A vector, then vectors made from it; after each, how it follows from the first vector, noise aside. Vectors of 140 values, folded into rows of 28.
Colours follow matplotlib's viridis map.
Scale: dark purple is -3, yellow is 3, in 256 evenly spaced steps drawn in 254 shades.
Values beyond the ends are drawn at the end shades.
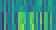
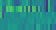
wrapped around, partly zeroed.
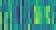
wrapped around.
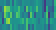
wrapped around, partly zeroed.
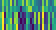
negated, scaled up.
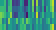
wrapped around, negated.
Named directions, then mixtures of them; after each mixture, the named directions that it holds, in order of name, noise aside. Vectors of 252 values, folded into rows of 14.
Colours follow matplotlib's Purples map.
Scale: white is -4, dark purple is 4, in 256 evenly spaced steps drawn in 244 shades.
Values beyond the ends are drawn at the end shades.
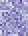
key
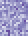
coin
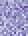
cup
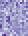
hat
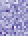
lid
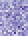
cup, key.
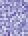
coin, hat.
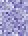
key.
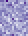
hat, key, lid.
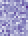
coin.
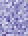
hat, key, lid.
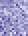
cup, hat.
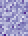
coin, hat, lid.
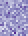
cup.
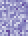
coin.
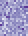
cup, hat.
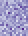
cup.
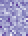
cup, hat.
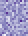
hat, lid.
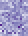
cup, key.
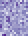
hat.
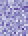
cup.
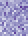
cup.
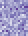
coin, cup.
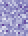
coin, cup.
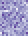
coin, key, lid.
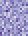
coin, cup, lid.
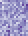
coin.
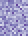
cup.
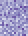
cup.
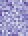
key.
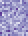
coin, key.
